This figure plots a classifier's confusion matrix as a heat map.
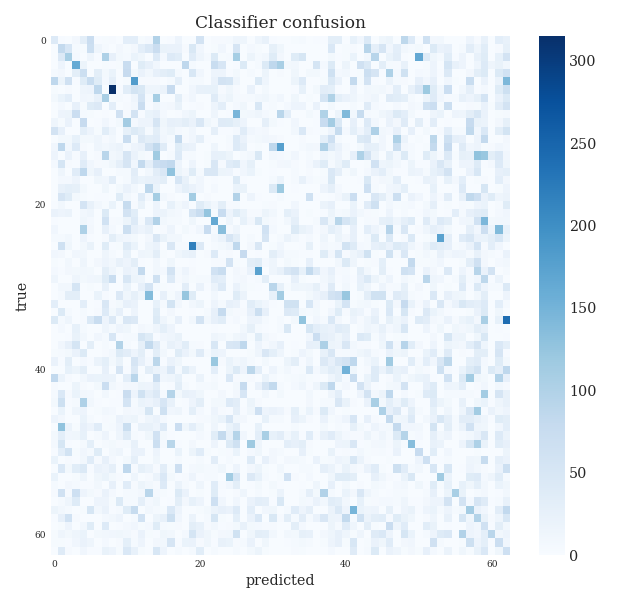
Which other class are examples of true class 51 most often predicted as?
59
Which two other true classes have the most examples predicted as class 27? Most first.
49, 40
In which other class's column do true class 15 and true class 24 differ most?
53
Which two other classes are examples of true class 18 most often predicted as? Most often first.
31, 13
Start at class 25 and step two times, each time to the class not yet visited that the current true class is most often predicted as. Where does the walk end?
14
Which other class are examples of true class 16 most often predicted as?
4
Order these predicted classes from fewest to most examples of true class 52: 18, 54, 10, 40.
18, 40, 54, 10
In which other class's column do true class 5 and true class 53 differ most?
11
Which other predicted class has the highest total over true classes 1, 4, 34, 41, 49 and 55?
62
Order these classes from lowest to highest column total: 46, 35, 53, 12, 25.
35, 53, 12, 46, 25
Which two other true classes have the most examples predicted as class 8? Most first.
6, 29
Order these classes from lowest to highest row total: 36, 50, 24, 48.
50, 36, 24, 48
